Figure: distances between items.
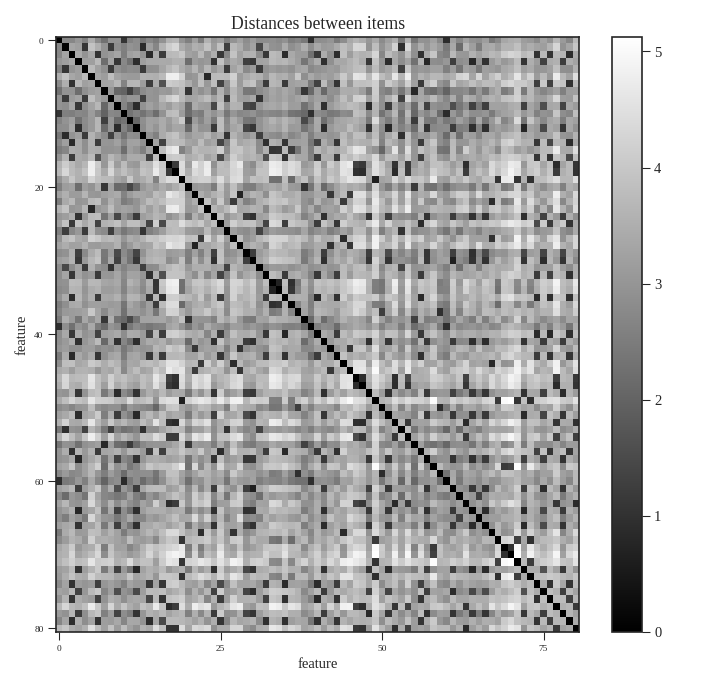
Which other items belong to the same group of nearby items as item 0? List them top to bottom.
10, 39, 60
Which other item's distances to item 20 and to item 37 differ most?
38
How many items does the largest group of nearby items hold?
16
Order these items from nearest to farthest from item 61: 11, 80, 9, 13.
9, 11, 80, 13
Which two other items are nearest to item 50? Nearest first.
59, 37
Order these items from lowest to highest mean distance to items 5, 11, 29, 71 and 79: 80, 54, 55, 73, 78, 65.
55, 78, 73, 65, 80, 54
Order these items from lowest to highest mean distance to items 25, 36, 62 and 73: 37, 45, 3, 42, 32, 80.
32, 37, 3, 42, 80, 45
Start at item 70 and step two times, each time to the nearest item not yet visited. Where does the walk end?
58
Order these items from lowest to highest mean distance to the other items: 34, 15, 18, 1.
1, 15, 34, 18
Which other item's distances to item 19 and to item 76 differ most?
49
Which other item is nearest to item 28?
21
